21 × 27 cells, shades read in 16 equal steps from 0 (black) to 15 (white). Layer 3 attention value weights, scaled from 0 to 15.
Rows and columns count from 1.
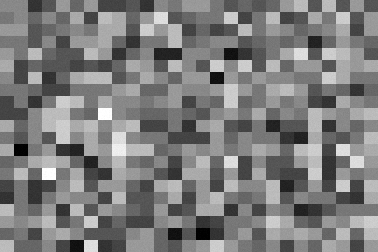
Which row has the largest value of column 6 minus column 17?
18
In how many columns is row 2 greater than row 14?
12
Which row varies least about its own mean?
4
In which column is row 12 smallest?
22
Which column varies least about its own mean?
19
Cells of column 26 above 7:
8
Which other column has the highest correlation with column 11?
25
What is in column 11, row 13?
11
